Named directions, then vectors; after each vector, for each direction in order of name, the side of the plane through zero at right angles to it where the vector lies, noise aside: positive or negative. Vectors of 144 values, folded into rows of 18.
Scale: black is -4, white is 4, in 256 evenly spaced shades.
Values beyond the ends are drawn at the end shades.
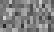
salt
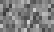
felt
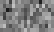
positive, negative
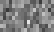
positive, negative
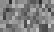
positive, negative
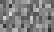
positive, positive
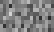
positive, positive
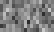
negative, positive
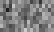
positive, negative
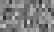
positive, negative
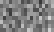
negative, negative
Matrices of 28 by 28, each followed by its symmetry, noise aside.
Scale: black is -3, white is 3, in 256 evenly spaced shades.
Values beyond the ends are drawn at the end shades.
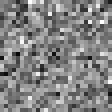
symmetric across the other diagonal.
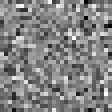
symmetric across the other diagonal.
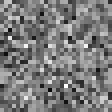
symmetric across the other diagonal.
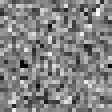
same after a half turn.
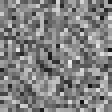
symmetric across the other diagonal.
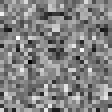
mirrored left to right.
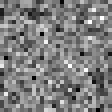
symmetric across the other diagonal.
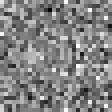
mirrored top to bottom.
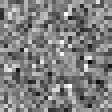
symmetric.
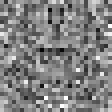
mirrored left to right.
